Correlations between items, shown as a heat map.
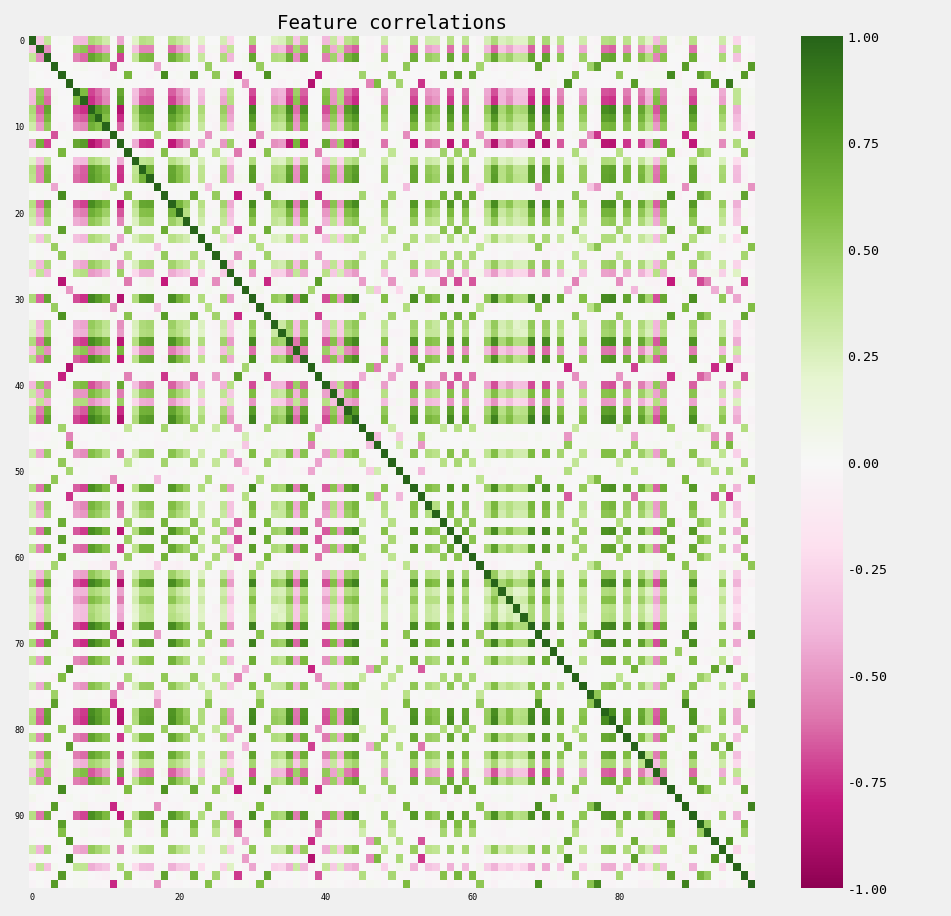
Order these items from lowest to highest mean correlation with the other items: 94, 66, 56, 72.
56, 66, 94, 72
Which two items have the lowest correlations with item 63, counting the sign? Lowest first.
12, 7
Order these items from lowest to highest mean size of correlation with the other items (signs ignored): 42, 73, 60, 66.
73, 60, 66, 42
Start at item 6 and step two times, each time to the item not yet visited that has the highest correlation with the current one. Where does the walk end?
7
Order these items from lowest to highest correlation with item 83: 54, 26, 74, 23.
74, 23, 26, 54
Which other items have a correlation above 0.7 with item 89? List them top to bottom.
3, 69, 77, 98
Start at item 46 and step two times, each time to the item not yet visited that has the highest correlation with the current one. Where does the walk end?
53
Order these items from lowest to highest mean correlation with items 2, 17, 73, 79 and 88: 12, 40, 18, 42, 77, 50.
12, 40, 42, 77, 18, 50
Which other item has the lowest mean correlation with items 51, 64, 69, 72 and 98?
11
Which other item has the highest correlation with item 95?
5
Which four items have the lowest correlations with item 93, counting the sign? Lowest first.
38, 53, 46, 29
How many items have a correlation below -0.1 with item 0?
10
